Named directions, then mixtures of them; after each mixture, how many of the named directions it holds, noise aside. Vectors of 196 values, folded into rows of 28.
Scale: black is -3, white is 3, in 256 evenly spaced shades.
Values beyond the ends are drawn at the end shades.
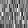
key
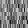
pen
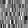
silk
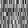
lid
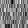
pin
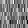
one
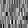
four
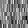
two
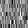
three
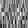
four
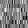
four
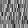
three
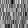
one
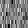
four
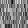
one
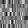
one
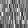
one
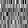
one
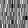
three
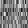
one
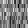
two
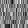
one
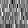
two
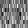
three
